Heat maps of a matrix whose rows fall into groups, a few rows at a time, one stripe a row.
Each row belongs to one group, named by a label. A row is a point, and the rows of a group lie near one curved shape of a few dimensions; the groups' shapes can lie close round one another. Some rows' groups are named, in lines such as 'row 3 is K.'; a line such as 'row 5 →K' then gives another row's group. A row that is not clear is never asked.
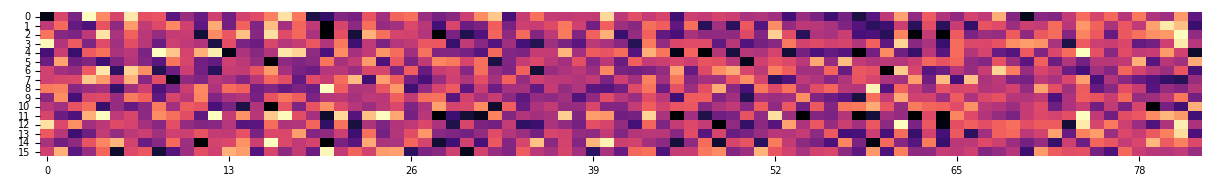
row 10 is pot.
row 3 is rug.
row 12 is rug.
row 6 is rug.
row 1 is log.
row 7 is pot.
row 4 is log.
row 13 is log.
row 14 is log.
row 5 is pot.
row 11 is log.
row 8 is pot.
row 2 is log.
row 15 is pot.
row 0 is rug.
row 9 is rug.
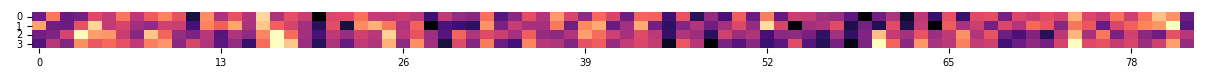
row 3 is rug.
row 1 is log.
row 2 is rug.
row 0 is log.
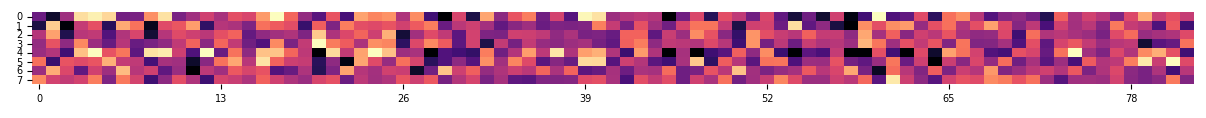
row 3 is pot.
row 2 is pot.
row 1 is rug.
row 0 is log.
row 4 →log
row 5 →log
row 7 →rug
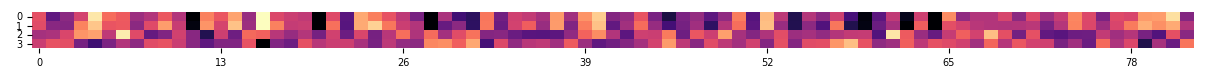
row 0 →log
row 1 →log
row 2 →rug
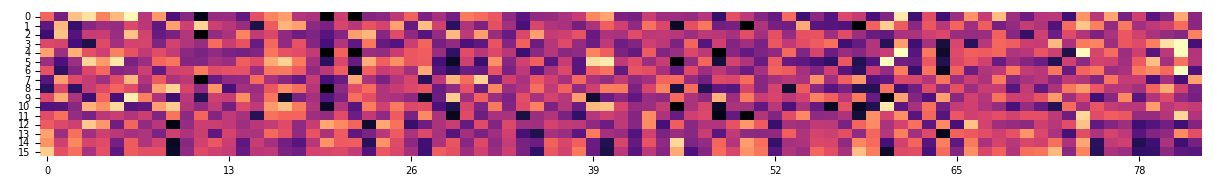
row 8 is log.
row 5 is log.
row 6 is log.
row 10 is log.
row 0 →rug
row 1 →rug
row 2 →pot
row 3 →log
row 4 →rug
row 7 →pot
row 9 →pot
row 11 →rug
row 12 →pot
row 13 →rug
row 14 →pot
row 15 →pot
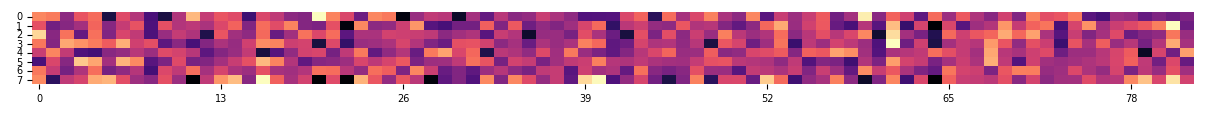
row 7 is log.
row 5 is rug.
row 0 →pot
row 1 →log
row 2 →rug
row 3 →rug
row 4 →pot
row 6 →rug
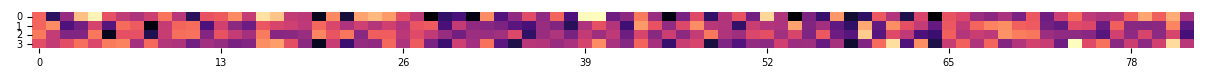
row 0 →log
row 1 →rug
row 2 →rug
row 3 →rug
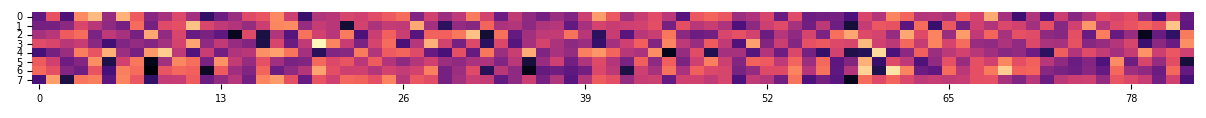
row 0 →rug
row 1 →log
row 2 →pot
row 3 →pot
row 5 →rug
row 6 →rug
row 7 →rug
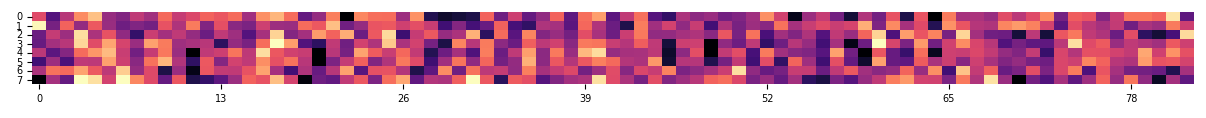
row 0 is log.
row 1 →rug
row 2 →pot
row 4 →log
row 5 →log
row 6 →pot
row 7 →rug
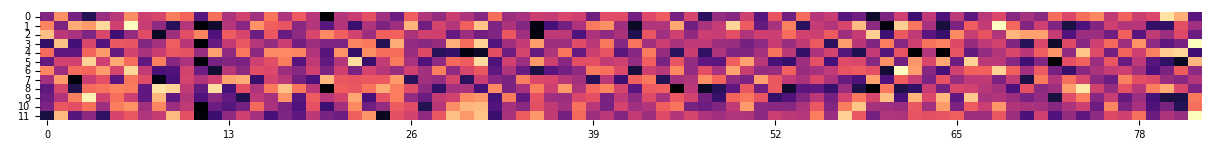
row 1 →rug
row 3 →pot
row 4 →log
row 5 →pot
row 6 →rug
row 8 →log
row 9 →pot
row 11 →pot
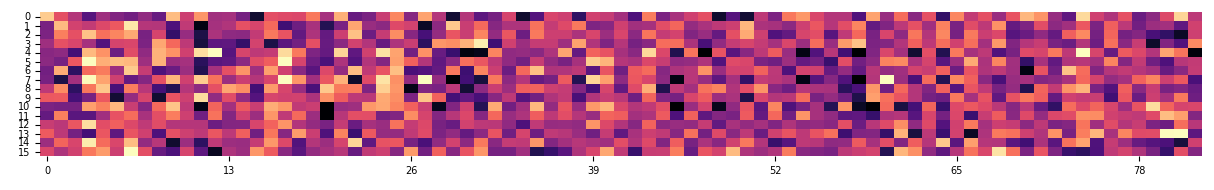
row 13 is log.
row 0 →rug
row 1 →pot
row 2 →pot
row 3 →pot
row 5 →rug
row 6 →pot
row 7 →log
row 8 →pot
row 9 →rug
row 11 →log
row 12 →rug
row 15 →rug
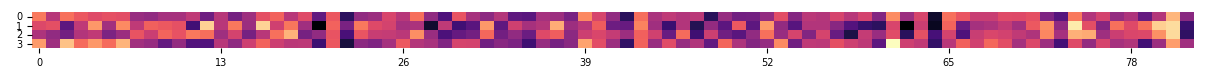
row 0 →rug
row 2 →log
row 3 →rug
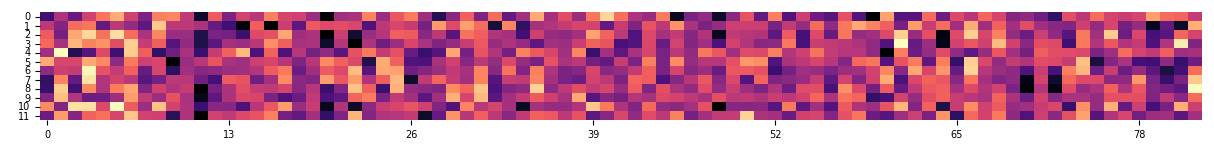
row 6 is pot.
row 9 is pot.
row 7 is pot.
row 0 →log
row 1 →pot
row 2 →rug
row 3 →rug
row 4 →pot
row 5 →pot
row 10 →rug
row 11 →pot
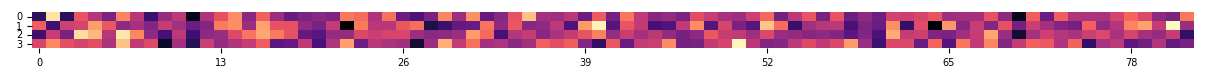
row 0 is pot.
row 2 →rug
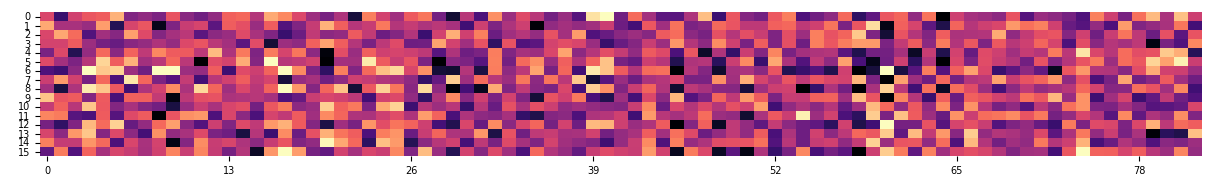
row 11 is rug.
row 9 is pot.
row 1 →rug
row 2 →pot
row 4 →log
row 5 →log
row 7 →pot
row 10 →pot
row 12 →log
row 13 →pot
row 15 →rug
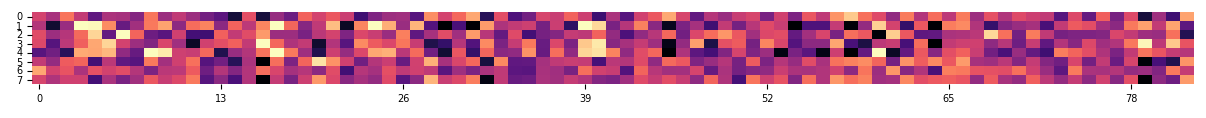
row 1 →log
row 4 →log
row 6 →rug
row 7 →pot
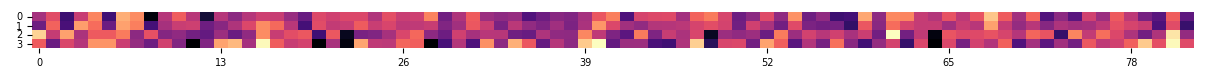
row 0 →rug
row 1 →rug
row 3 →log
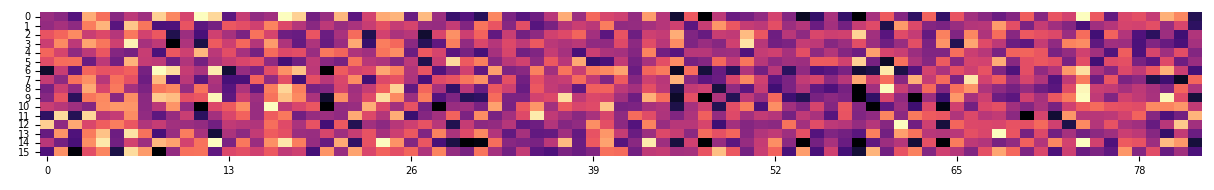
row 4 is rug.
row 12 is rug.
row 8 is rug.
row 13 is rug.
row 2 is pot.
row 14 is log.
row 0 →log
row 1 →rug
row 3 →pot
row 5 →pot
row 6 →log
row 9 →log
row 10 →log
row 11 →pot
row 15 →rug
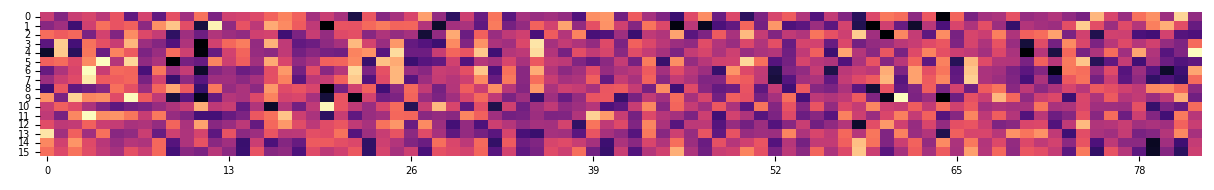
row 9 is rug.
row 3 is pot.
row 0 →log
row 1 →log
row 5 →pot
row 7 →pot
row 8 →log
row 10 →pot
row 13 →rug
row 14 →pot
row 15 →pot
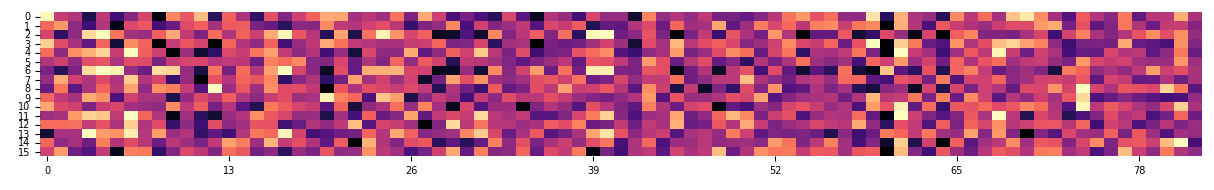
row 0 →rug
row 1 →pot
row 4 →rug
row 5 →rug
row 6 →log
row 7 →pot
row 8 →log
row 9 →pot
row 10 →rug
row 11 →rug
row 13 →rug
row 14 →log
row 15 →pot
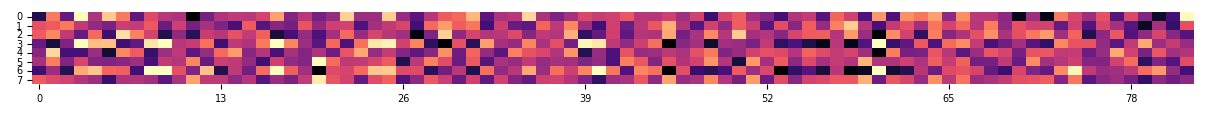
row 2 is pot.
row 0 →pot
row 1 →pot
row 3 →log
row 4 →pot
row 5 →pot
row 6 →log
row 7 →pot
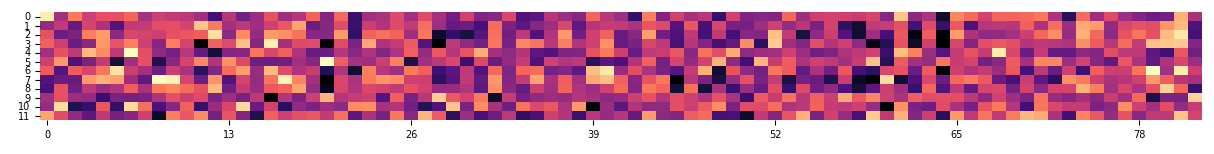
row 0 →rug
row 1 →log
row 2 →log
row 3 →log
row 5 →pot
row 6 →log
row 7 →log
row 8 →log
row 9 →pot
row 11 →rug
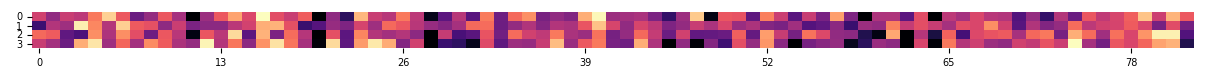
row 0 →log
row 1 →rug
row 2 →log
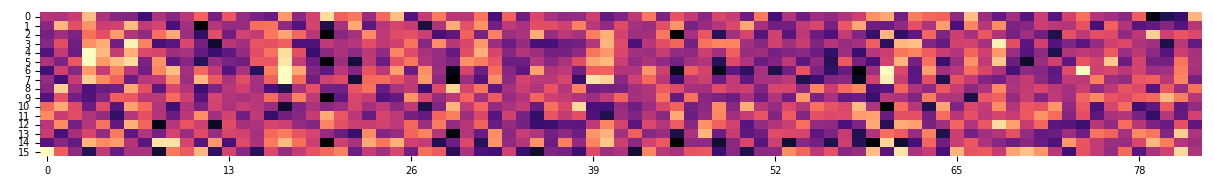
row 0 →pot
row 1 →pot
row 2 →log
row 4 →rug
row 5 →rug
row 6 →rug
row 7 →log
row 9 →log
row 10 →pot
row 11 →pot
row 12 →rug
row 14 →log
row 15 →rug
